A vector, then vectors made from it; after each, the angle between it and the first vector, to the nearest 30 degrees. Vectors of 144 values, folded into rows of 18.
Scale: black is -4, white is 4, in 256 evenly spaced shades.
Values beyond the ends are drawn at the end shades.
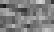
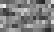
150 degrees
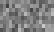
90 degrees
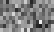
90 degrees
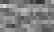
150 degrees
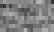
30 degrees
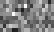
60 degrees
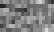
30 degrees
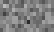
120 degrees
